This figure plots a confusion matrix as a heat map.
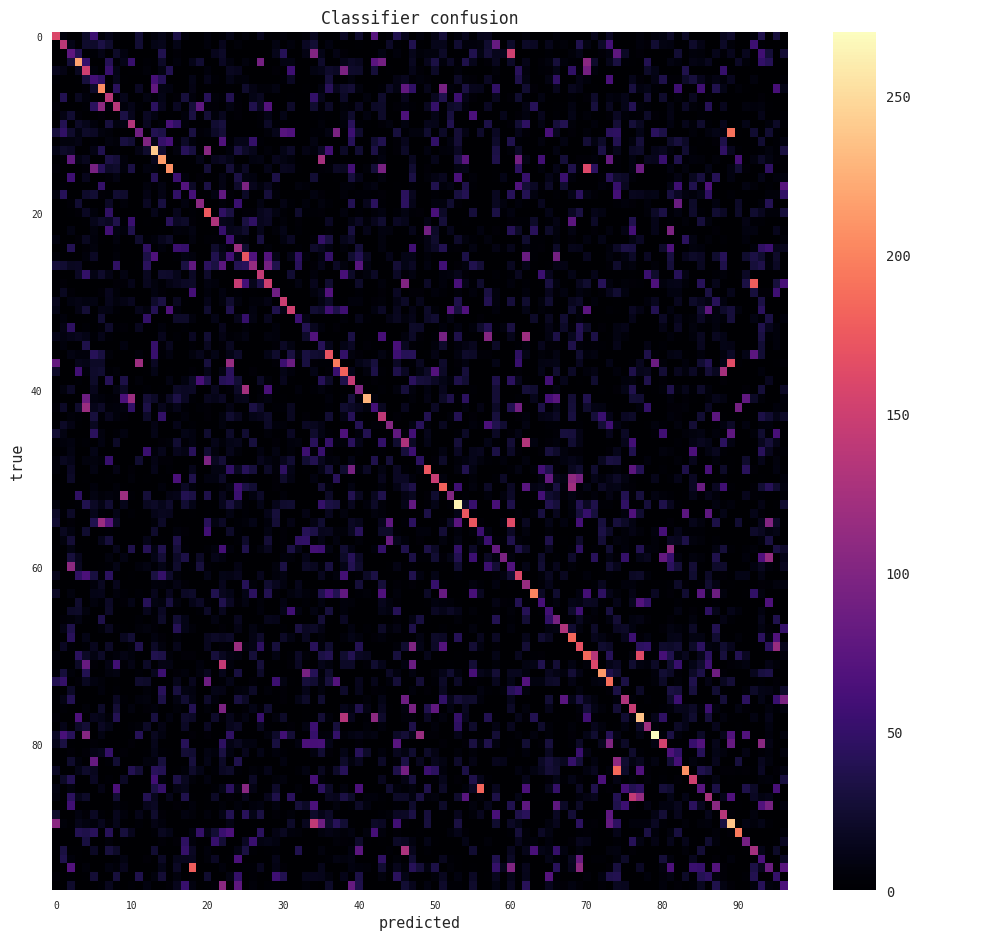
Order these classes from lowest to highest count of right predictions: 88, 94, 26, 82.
82, 94, 26, 88
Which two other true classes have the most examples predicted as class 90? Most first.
42, 14
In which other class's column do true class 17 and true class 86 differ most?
76
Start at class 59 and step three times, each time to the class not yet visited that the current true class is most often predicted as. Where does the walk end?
22
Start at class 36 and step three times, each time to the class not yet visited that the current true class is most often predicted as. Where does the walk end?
62
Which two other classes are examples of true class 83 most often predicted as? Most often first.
74, 46
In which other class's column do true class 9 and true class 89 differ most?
34
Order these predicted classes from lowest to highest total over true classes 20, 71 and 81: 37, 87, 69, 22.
37, 87, 69, 22
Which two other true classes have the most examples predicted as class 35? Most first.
14, 89
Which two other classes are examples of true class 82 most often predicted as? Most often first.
74, 5
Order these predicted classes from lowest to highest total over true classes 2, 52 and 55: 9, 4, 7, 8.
4, 8, 7, 9
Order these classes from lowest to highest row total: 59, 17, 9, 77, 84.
9, 84, 17, 59, 77
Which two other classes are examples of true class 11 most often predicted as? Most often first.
89, 37
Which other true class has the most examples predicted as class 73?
80
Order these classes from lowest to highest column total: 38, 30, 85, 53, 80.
30, 80, 85, 38, 53
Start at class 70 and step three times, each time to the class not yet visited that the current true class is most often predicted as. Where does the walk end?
88
